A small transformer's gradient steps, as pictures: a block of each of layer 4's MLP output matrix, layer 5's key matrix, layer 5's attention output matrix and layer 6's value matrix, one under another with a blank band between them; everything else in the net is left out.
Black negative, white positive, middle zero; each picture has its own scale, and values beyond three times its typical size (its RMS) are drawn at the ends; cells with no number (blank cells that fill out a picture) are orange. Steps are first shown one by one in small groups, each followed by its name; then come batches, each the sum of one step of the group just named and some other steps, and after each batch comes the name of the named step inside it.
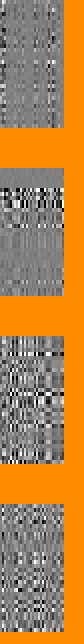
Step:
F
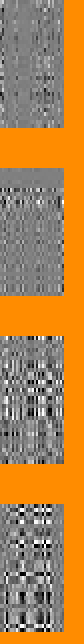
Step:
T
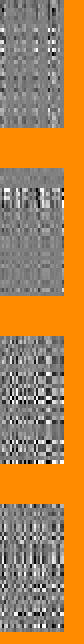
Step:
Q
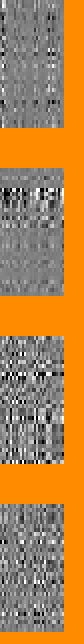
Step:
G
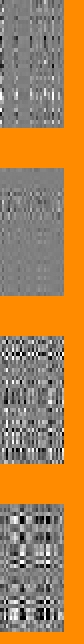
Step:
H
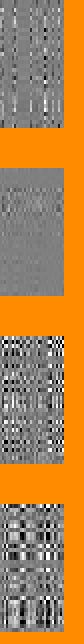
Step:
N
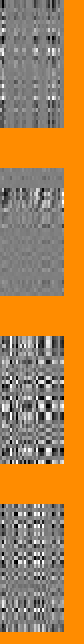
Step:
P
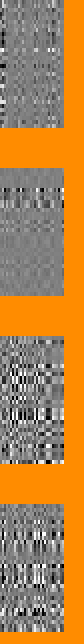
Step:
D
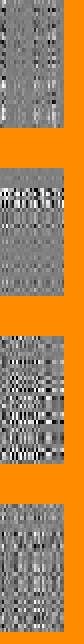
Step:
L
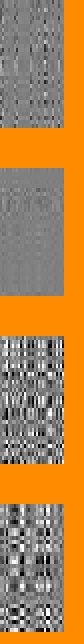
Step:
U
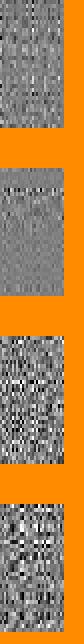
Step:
T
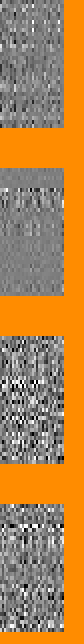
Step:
L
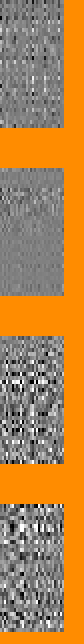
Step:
U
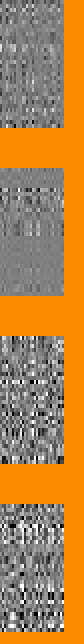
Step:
U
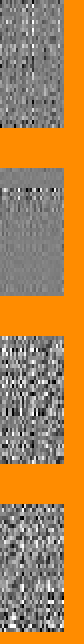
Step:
U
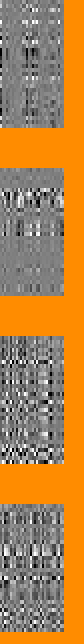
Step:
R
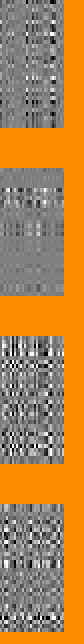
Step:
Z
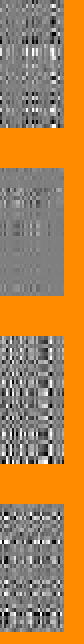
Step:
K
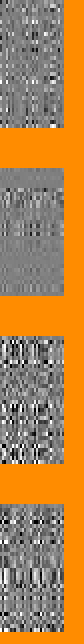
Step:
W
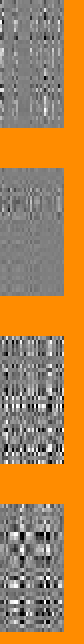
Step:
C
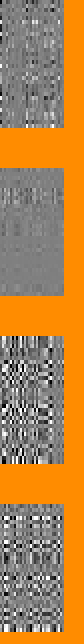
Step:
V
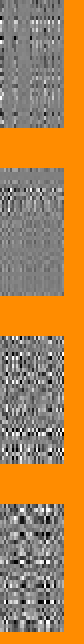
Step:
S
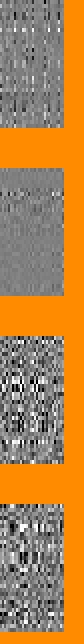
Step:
C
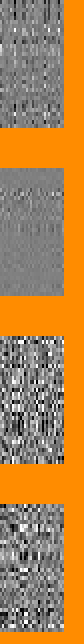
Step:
C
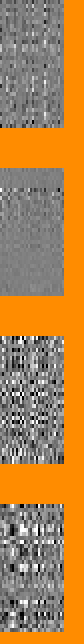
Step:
V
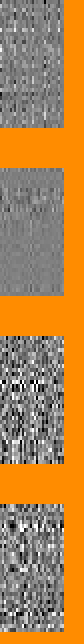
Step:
C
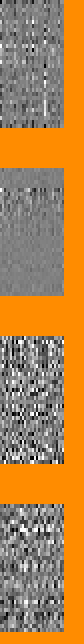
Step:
C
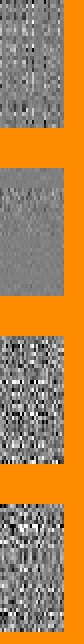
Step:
W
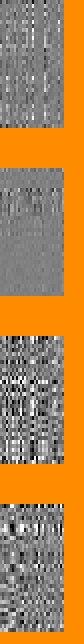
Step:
V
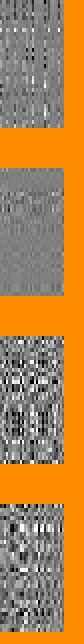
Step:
C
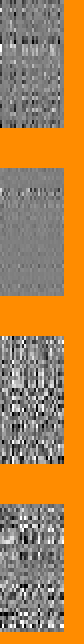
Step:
K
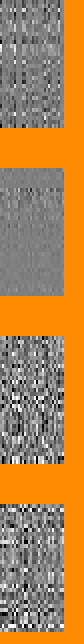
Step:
V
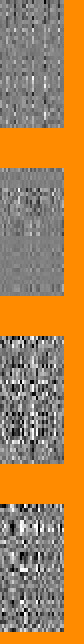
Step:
R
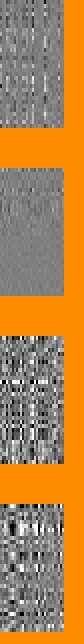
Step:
V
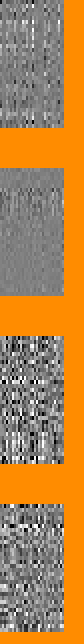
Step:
V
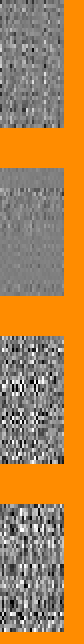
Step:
V
